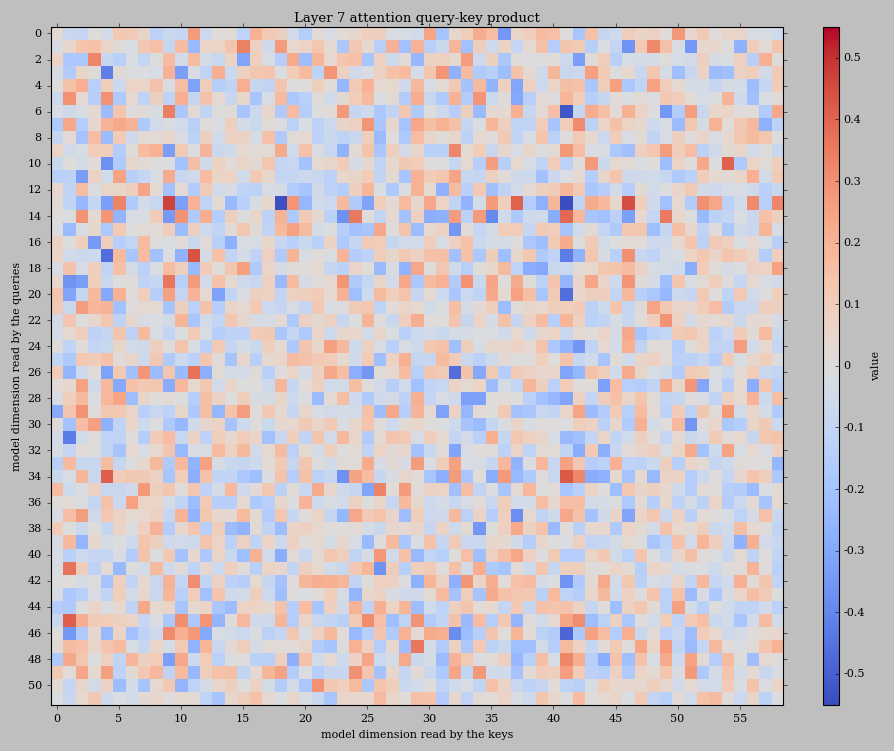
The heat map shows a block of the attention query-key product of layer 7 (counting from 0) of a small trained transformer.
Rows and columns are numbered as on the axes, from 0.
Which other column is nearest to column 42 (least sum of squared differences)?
12
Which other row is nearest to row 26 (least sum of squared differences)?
17
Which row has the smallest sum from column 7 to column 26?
13
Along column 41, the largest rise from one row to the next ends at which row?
14
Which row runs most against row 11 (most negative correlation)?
27
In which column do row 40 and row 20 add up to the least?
41
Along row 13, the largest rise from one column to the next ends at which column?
19
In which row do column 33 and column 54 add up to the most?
10
